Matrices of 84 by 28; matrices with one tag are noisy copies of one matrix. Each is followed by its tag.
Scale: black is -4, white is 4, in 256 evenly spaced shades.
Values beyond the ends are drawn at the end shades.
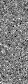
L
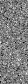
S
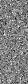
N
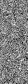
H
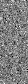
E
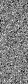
N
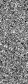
L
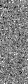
E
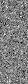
N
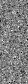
N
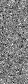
E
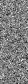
H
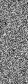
N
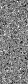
N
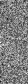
S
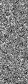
H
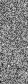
S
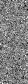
L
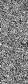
L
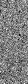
E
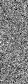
S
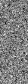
N
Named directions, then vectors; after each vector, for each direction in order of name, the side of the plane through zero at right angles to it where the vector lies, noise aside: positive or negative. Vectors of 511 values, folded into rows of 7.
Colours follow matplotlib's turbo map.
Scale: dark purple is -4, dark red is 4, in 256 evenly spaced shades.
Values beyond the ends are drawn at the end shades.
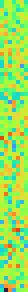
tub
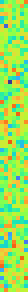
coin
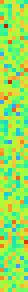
negative, negative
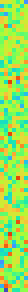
negative, positive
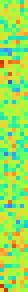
positive, negative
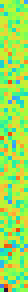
negative, positive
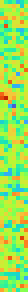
negative, negative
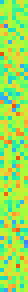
positive, positive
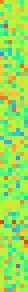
negative, negative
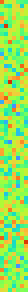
negative, negative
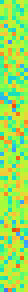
positive, positive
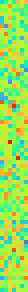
positive, positive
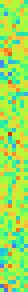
negative, positive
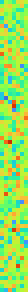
positive, positive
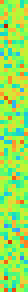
negative, negative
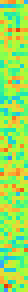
negative, positive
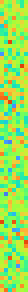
negative, negative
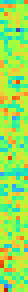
positive, negative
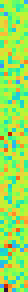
negative, positive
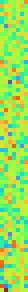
positive, negative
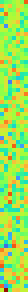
positive, negative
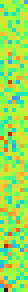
negative, positive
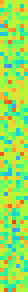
negative, negative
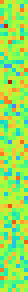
negative, negative
